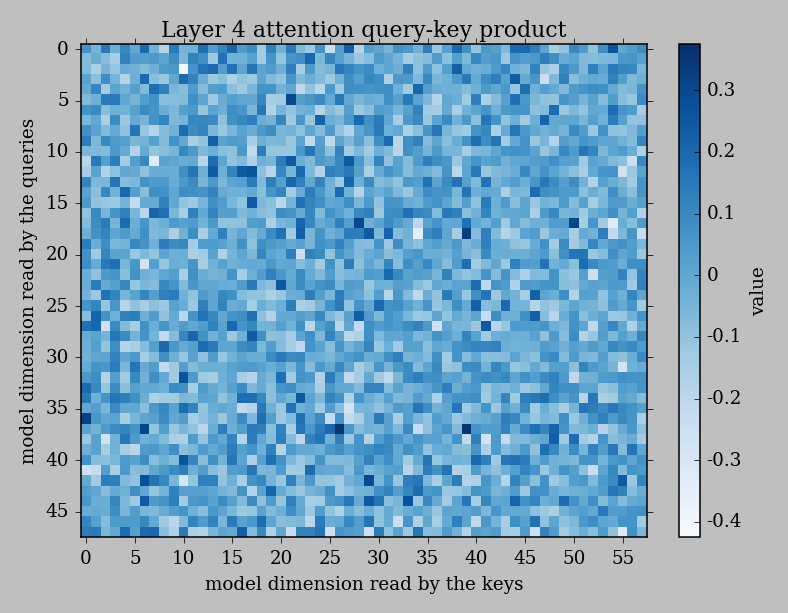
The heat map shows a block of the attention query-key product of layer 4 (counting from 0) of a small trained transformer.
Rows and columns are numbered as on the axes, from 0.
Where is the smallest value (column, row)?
10, 2
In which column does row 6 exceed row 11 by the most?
7
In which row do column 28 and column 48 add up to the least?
0
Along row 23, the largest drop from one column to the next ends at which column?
41
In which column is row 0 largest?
54
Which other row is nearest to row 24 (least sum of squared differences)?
19
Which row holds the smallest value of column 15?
3
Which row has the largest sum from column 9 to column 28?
12
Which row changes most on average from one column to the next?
47
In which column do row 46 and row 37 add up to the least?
34
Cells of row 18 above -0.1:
47
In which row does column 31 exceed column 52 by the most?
22
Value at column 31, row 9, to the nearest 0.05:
0.2
